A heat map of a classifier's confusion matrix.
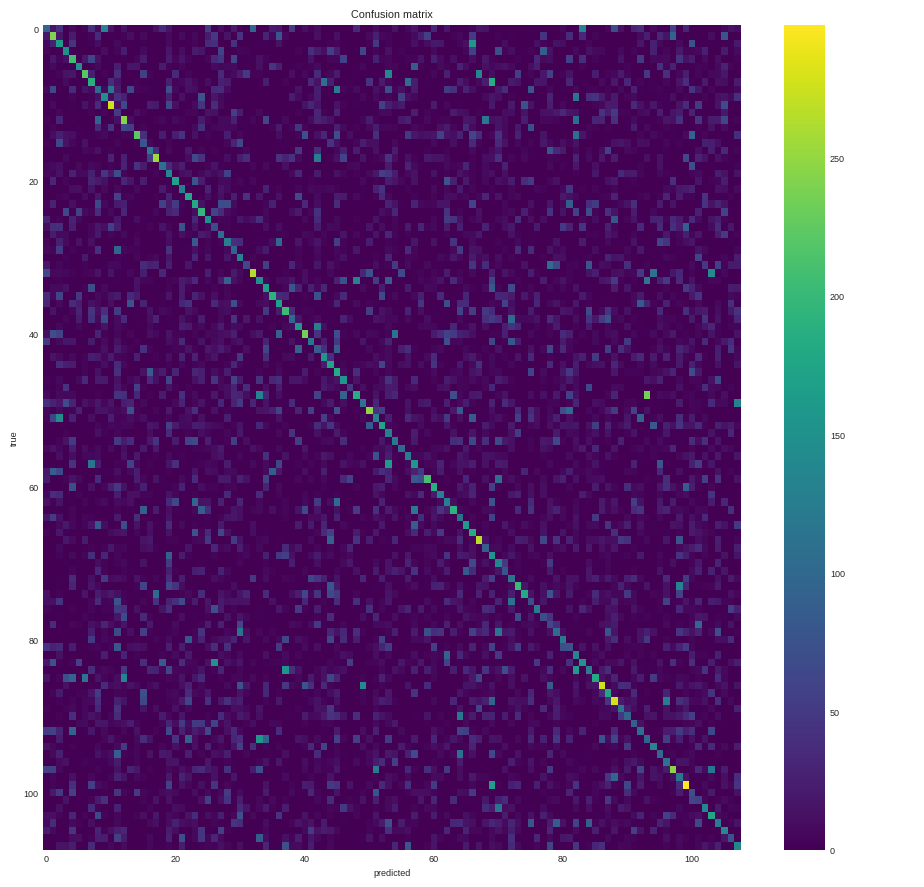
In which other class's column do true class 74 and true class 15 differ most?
17
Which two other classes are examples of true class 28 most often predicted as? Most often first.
36, 23
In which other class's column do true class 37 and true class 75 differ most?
72
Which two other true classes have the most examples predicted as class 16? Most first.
45, 17
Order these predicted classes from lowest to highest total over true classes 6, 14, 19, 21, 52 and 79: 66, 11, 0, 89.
0, 89, 66, 11
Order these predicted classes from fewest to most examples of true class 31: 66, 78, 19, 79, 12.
12, 19, 66, 79, 78
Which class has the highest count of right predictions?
99
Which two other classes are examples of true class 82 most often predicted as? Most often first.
62, 70
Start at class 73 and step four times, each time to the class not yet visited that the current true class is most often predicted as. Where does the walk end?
54
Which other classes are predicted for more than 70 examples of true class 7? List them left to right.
43, 56, 69
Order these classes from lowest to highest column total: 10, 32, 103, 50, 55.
55, 32, 50, 10, 103
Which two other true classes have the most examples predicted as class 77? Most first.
3, 67
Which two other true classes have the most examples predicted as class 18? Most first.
83, 23
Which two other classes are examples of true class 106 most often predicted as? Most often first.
33, 21
